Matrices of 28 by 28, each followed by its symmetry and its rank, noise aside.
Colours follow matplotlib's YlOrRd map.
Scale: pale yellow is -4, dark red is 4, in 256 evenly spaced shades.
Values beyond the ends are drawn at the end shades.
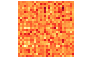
antisymmetric, rank six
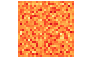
no symmetry, rank seven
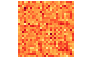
symmetric, rank seven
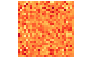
antisymmetric, rank six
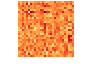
no symmetry, rank seven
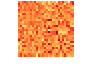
no symmetry, rank five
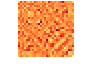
symmetric, rank six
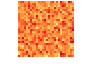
antisymmetric, rank six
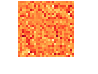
antisymmetric, rank six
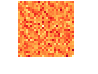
no symmetry, rank seven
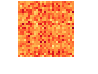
no symmetry, rank five
